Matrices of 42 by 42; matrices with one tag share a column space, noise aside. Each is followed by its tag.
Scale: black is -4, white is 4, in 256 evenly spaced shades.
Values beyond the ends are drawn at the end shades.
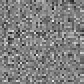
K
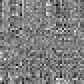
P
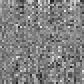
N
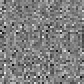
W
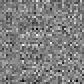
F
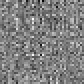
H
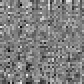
N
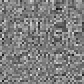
K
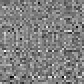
W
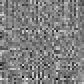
P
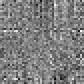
P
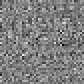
K
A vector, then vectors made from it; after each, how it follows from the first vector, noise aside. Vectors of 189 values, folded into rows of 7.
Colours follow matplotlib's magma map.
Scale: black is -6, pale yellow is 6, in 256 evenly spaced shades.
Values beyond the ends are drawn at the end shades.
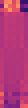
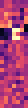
wrapped around, negated, scaled up.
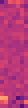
reversed, negated, partly zeroed.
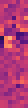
wrapped around, negated.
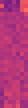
negated, shrunk.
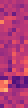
wrapped around, negated.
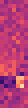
wrapped around, negated.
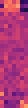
copied.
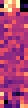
scaled up.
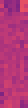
negated, shrunk.
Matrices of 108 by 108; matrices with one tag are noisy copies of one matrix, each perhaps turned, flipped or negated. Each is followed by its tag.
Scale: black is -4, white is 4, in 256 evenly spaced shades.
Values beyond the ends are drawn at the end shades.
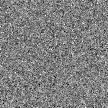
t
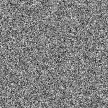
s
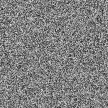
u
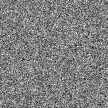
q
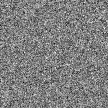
s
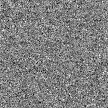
s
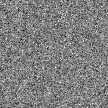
s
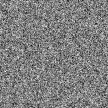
s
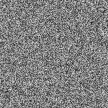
s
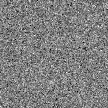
q
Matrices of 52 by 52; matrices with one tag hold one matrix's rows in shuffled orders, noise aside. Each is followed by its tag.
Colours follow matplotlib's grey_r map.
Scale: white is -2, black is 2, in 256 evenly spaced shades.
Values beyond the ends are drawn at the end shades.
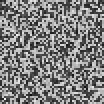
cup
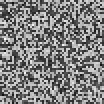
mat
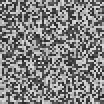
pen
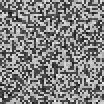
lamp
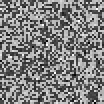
lamp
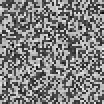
pen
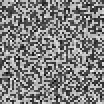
cup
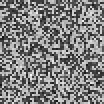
lamp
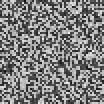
cup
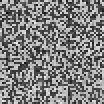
pen
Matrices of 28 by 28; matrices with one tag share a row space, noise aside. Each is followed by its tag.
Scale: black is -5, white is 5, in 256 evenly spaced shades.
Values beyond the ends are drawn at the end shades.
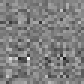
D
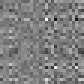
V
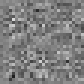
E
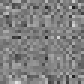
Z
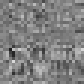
E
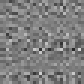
D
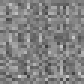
D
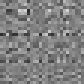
D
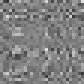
Z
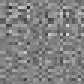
D
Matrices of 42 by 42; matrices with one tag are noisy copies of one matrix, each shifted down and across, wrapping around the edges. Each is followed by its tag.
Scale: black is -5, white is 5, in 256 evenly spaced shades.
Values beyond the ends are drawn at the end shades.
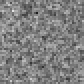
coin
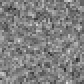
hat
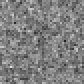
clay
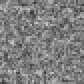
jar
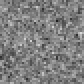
clay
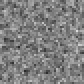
coin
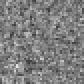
coin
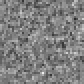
jar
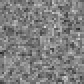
coin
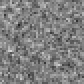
hat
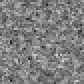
clay
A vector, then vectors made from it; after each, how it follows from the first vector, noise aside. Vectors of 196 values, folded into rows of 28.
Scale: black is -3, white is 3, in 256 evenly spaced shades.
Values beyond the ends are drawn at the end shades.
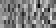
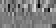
partly zeroed.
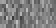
reversed, negated, shrunk.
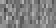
reversed, negated, shrunk.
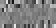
wrapped around, partly zeroed.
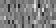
partly zeroed.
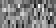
sign-scrambled.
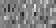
partly zeroed.
